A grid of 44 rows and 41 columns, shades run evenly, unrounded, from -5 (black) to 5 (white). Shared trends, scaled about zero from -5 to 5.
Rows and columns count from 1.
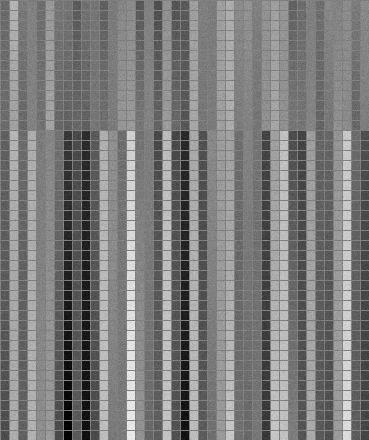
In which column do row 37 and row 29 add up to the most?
15
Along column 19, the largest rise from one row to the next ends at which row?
14
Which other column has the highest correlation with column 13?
24
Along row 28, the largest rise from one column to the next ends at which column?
22
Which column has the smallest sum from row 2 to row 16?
21
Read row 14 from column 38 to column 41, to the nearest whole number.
1 3 -1 -2
